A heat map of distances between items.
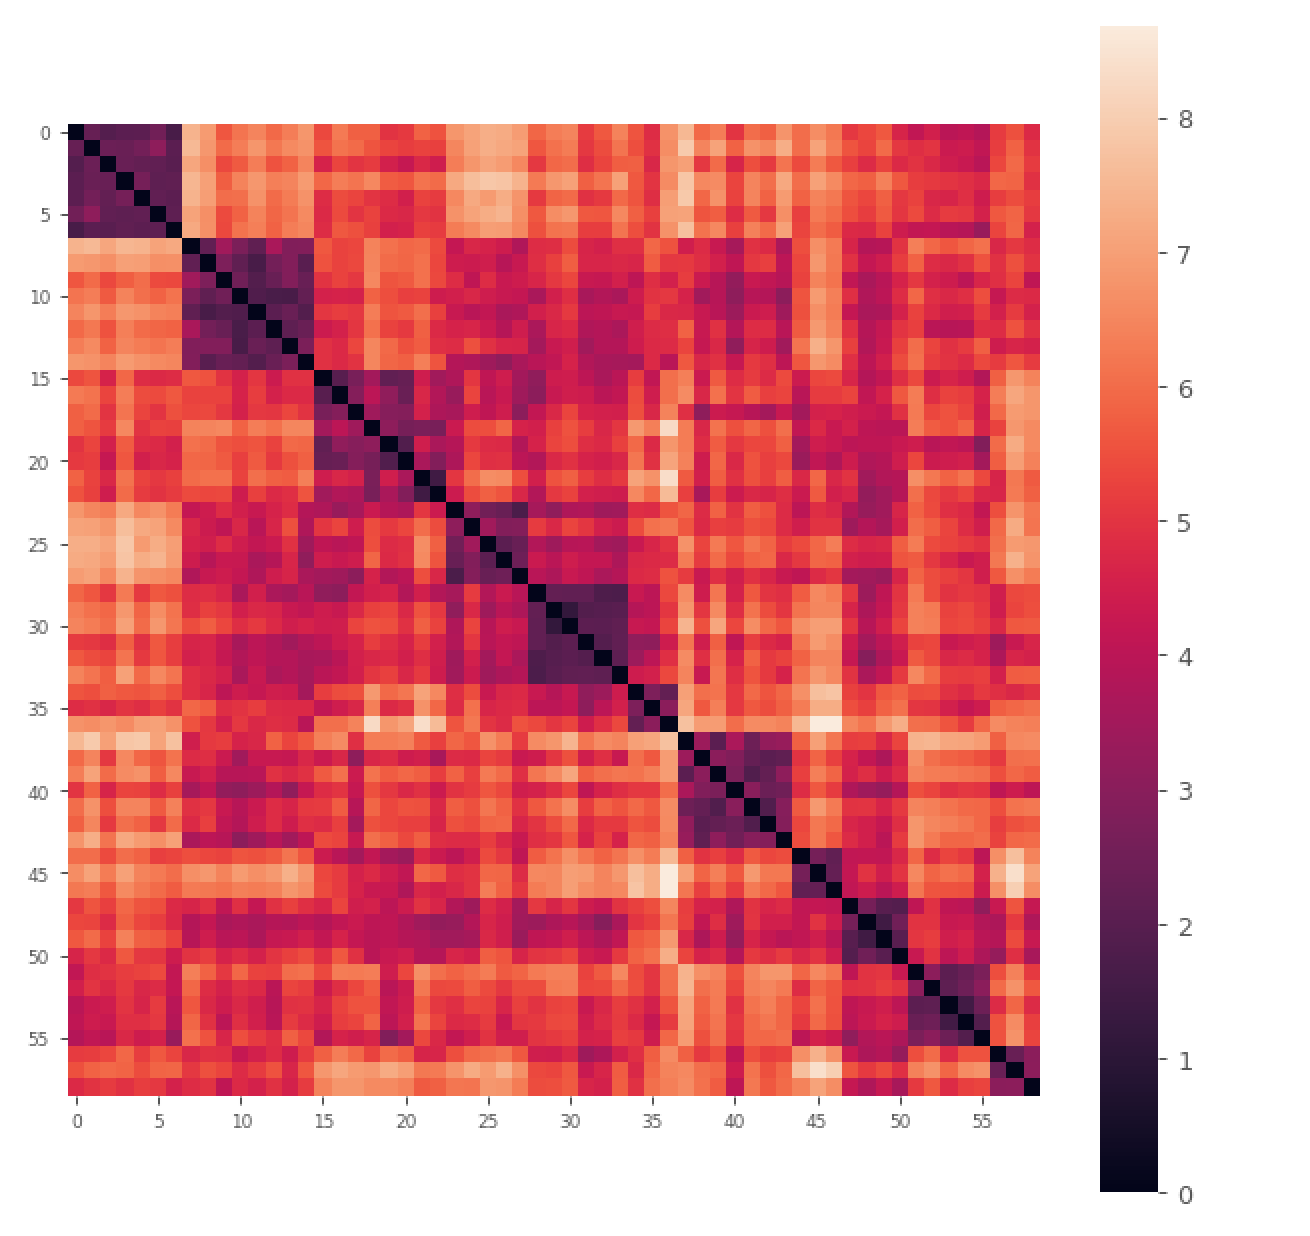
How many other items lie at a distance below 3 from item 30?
5
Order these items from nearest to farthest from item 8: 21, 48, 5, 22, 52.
48, 52, 22, 21, 5
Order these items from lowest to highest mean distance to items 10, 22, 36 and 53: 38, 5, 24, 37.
38, 24, 5, 37
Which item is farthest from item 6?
37
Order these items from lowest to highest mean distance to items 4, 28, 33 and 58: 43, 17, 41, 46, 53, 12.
12, 53, 17, 43, 41, 46
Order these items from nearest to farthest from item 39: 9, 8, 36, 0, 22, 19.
9, 8, 22, 19, 0, 36
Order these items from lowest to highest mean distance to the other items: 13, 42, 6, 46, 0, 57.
13, 42, 6, 0, 46, 57
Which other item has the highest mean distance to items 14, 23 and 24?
3
